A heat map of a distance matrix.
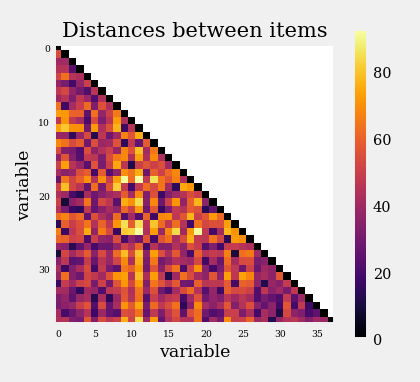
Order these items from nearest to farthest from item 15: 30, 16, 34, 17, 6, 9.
6, 16, 34, 30, 17, 9
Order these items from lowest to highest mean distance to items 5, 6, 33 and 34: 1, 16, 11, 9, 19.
1, 16, 19, 9, 11
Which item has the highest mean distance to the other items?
11
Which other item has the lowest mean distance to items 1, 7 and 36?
30
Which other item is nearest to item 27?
2
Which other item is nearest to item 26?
23
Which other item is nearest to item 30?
36
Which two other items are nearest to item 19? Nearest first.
16, 10
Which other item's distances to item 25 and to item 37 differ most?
29
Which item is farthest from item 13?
18
